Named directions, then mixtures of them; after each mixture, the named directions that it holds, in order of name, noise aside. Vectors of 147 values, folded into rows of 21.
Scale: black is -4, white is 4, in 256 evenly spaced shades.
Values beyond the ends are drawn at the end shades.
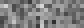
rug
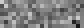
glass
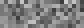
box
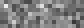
glass, rug.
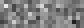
glass, rug.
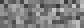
box, glass.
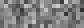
box, rug.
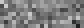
glass.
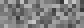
box.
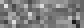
glass, rug.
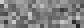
glass.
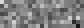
glass.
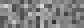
rug.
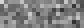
box, glass.
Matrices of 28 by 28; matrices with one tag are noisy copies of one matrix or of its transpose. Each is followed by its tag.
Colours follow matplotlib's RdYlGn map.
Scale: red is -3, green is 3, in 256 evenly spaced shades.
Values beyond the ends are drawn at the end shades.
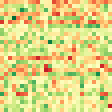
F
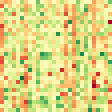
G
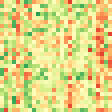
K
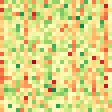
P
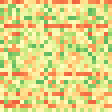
P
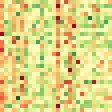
F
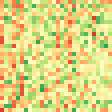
F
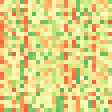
G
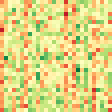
G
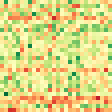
K
